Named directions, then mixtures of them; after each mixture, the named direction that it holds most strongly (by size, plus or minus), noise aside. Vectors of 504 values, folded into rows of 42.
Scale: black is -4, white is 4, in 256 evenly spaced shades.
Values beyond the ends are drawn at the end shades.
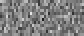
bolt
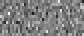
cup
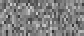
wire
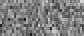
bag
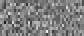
wire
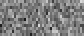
bag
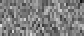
bag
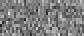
bag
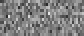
bolt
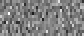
cup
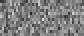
bolt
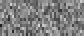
wire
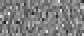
cup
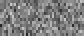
wire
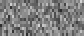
wire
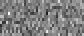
cup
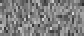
bolt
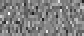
cup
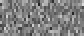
bolt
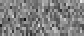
bag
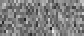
bag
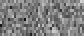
bag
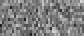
bag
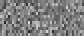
wire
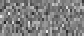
cup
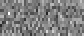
bag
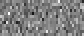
cup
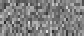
wire
